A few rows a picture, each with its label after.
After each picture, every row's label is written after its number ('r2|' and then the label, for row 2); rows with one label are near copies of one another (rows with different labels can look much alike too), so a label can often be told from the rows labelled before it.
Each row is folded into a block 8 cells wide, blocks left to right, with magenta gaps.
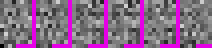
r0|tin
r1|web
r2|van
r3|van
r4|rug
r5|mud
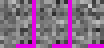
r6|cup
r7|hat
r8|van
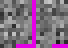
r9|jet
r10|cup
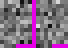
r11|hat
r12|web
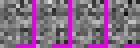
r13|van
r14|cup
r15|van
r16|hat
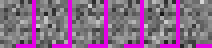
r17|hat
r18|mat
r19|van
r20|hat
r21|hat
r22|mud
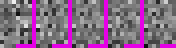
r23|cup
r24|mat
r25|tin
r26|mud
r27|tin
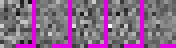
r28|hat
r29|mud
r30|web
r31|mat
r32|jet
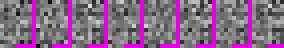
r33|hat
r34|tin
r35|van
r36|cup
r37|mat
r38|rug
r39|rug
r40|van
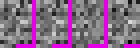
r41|hat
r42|hat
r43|jet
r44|hat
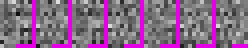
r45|cup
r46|tin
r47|cup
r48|mat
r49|rug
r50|mud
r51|web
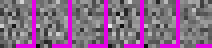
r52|web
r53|mud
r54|rug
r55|web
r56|tin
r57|rug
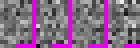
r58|hat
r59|tin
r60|rug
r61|cup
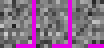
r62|jet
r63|mud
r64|hat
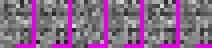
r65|van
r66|cup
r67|mat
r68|cup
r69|van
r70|cup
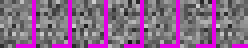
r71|mud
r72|jet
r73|web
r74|hat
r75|mat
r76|van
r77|jet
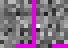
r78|cup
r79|mat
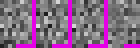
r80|mud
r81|web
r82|mat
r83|cup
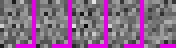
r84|tin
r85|tin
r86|web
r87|mat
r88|hat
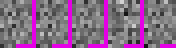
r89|web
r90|jet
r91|tin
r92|cup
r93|tin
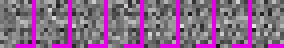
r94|cup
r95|rug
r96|web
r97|van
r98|jet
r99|mat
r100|tin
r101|mat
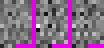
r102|tin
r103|mat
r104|jet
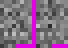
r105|mud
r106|jet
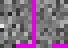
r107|mat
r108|rug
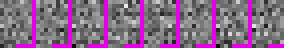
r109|mud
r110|rug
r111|tin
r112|van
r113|cup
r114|jet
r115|mud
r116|mat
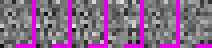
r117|tin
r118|web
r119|web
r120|cup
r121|web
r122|hat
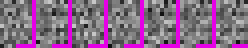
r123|tin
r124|cup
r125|web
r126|tin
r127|hat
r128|hat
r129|hat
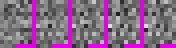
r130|van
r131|jet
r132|web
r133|mat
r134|mat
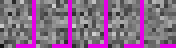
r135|tin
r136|van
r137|web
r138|jet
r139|rug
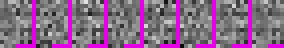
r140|cup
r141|mud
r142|cup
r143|web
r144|hat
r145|tin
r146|van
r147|cup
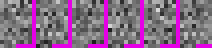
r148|rug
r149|mud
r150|hat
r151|mat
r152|rug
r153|jet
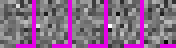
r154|van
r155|mat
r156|rug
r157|mat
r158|hat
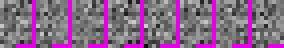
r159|hat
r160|jet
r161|rug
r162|hat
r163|mud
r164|hat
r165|rug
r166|jet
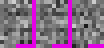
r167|cup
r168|van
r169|web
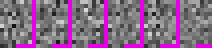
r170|web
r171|hat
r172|rug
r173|mat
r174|jet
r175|rug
